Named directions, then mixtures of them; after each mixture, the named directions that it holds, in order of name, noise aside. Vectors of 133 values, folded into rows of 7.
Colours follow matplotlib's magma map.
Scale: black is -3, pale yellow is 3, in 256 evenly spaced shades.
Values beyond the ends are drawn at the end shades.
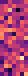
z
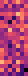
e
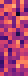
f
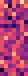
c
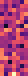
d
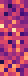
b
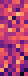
e, z.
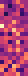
b.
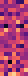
d, e.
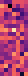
b, c, z.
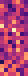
b.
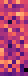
e.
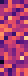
c, z.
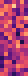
d, f.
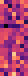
c, d.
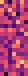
c, d, f.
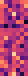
c, d.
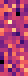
e, f, z.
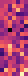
d, e, z.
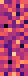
c, d, f.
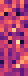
b, f.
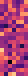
b, d.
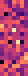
b, f.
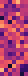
b, e.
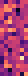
f, z.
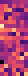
b, z.
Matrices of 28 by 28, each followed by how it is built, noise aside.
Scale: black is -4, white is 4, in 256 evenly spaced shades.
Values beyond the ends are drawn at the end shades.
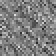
Toeplitz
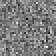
noise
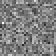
blocks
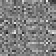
low rank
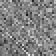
Toeplitz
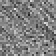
Toeplitz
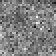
smooth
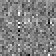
low rank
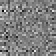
low rank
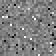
sparse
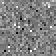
sparse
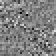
block diagonal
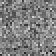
blocks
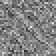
Toeplitz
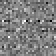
uneven rows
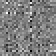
low rank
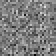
blocks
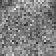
smooth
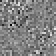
block diagonal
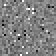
sparse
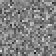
noise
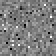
sparse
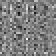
low rank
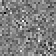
block diagonal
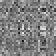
low rank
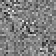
block diagonal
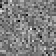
block diagonal
